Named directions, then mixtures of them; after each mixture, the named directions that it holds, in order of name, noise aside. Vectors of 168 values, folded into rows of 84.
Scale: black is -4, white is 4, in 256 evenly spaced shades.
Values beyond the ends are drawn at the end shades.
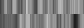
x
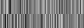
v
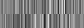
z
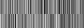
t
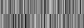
t, v, z.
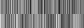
t, x.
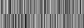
t, v, z.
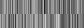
t.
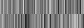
v, x, z.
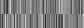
t, v.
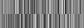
z.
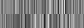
z.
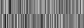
v.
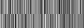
t, v.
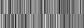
t, v.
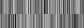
t, x.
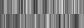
x, z.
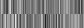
t, v, x.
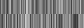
v, x.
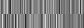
t, v.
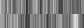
v, x.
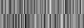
v, z.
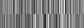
t, z.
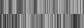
v, x.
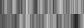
x.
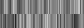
t, v, x.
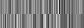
t, v, z.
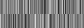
t, z.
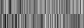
v, x.
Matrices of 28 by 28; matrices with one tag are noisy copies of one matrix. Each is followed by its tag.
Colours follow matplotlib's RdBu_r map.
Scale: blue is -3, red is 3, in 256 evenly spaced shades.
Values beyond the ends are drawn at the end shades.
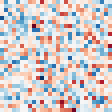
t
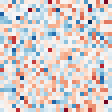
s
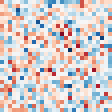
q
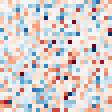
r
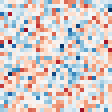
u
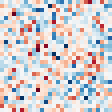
q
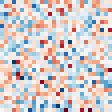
s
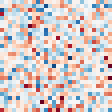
t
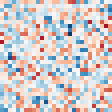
u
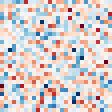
s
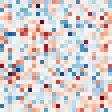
u
